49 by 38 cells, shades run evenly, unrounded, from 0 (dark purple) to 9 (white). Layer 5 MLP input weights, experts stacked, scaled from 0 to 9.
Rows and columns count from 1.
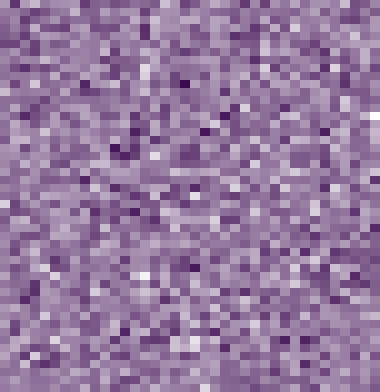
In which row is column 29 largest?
24
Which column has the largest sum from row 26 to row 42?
26
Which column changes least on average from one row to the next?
1
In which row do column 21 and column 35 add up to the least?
10
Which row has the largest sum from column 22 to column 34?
22
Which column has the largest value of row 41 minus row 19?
12
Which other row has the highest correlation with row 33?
11
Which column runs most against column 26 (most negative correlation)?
16
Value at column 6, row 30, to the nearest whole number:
6
